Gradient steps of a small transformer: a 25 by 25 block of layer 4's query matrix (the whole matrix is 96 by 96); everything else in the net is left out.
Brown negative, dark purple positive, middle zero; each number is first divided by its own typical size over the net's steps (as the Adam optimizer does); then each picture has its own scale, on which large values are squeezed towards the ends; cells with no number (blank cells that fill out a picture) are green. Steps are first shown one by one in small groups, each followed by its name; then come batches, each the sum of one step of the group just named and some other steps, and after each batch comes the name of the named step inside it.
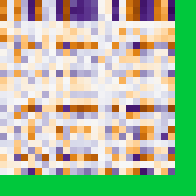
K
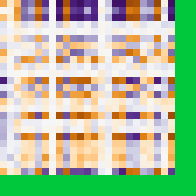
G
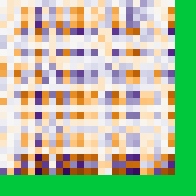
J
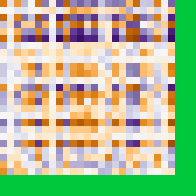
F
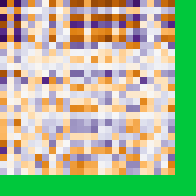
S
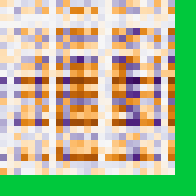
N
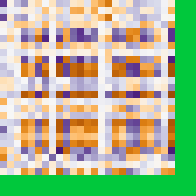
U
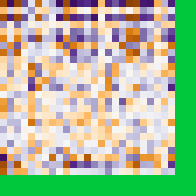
F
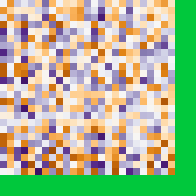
J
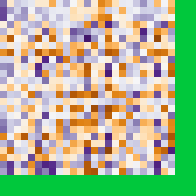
U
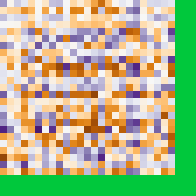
U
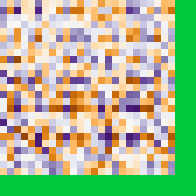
U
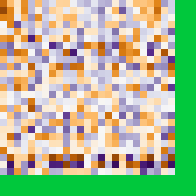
F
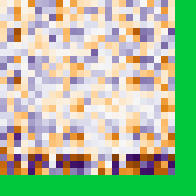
J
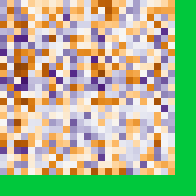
S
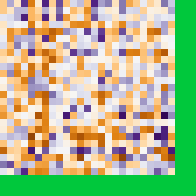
G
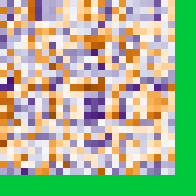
S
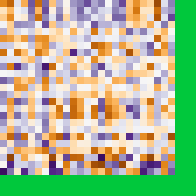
G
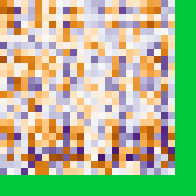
K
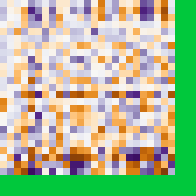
J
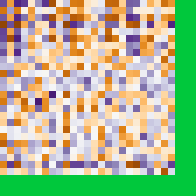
S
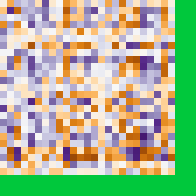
N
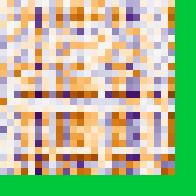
J
